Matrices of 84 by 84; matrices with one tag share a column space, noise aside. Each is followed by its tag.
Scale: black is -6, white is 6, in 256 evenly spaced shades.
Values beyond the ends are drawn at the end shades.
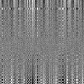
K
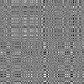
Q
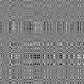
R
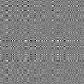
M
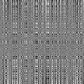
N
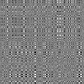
Q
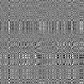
R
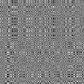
Q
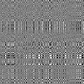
R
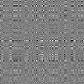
M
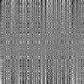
N
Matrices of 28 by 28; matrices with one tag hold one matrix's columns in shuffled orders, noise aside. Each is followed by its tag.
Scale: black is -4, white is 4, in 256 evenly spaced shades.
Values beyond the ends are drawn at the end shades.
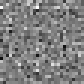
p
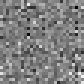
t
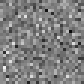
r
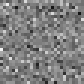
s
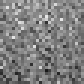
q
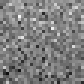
q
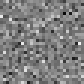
r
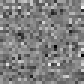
p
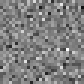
s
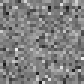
s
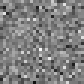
s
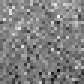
q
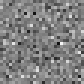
r
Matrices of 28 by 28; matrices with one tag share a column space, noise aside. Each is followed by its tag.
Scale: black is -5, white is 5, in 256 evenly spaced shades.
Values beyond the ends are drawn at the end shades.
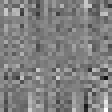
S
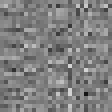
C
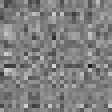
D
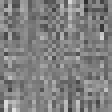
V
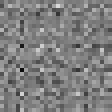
C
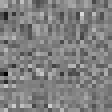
D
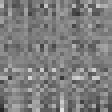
S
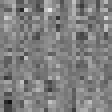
V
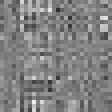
V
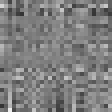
S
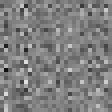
C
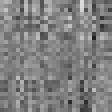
V
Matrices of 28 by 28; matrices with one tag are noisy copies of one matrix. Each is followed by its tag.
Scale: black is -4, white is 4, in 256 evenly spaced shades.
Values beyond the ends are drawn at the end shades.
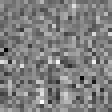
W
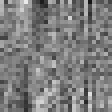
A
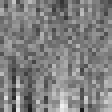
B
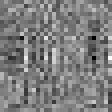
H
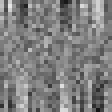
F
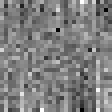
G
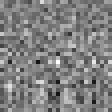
W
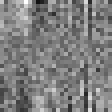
A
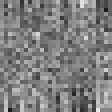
G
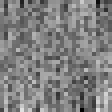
G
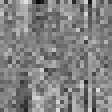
A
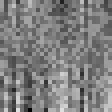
B
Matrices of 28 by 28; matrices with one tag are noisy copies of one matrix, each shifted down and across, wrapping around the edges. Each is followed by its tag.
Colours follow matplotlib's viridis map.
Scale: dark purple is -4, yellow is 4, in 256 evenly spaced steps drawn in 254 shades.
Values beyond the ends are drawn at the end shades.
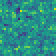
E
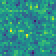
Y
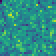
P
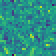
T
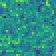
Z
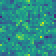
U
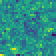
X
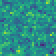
E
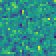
T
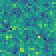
Y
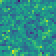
X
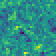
X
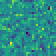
T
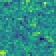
X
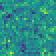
U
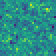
Y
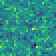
E
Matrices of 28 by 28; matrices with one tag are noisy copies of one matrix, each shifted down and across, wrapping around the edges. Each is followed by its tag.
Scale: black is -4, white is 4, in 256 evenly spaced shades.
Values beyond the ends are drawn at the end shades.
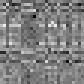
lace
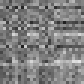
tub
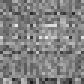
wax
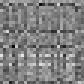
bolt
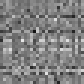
bolt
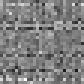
bolt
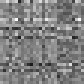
lace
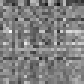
wax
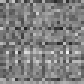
bolt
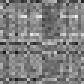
lace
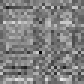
tub
